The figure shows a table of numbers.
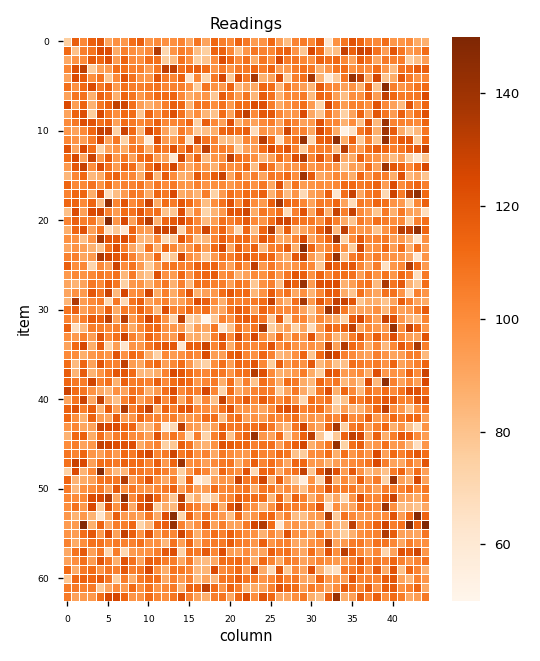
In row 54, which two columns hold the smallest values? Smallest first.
26, 9
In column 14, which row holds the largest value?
47
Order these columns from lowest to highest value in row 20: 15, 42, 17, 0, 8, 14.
42, 17, 8, 0, 15, 14
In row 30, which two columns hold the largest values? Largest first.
32, 33
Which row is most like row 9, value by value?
5
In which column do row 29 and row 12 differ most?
29
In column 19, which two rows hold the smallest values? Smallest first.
32, 39
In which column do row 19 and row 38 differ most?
44
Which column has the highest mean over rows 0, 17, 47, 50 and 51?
4
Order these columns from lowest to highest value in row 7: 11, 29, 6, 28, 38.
11, 28, 29, 38, 6
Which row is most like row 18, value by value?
20
